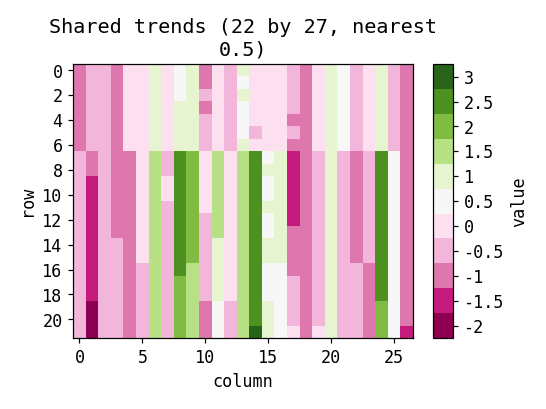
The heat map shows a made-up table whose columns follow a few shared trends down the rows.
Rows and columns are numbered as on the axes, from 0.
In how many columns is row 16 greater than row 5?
13
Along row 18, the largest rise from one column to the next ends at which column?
24
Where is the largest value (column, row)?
14, 21
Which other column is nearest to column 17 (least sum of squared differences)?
22
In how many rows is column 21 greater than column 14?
7
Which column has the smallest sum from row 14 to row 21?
1
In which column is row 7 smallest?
17
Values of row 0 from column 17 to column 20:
-0.5 -1 0 1
